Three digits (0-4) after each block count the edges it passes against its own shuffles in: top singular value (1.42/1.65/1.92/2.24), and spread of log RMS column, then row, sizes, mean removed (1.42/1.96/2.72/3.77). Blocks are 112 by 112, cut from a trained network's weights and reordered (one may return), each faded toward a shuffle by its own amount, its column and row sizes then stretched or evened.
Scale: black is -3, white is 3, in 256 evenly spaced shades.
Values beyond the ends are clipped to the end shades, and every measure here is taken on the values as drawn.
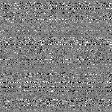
0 1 4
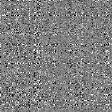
1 3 3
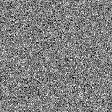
1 0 0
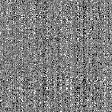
3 2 2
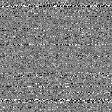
3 0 4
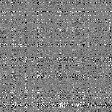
1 3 4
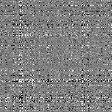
2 3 4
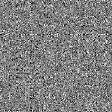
2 2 2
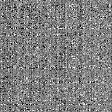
2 1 3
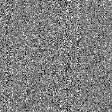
1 3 0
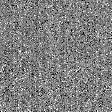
0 0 1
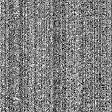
4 0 1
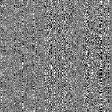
4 4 0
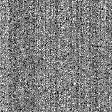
2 0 1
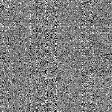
1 3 0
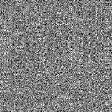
3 2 1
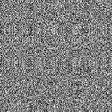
4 1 1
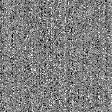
1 2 0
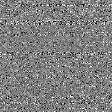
0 1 4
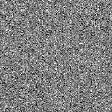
1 2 0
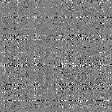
1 3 4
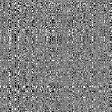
4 4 3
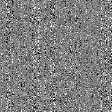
0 4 0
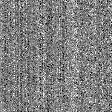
2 2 0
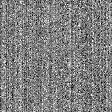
3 1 0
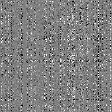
1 4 2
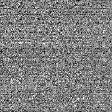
2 2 1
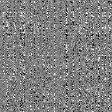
1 4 2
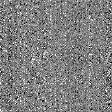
0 3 1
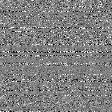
0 0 4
